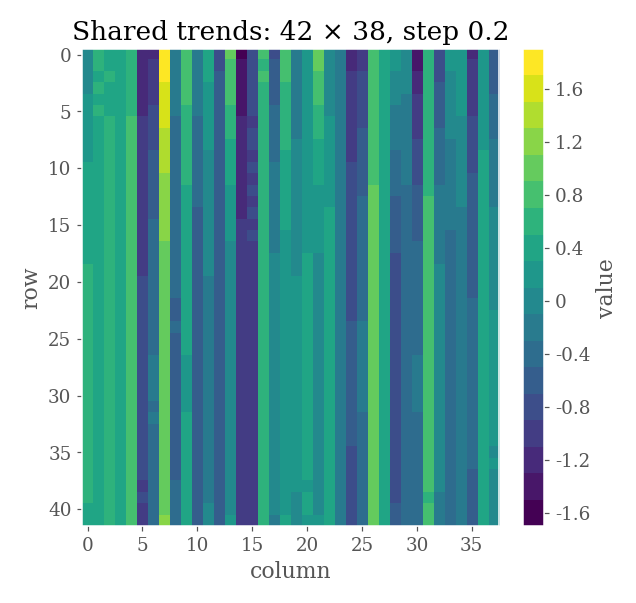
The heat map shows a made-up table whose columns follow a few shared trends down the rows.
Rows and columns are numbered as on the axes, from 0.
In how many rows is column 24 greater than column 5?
28
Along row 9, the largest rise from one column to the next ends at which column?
7
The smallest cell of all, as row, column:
0, 14
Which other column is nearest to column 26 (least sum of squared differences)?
4
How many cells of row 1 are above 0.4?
10
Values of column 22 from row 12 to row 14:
0.2 0.2 0.4
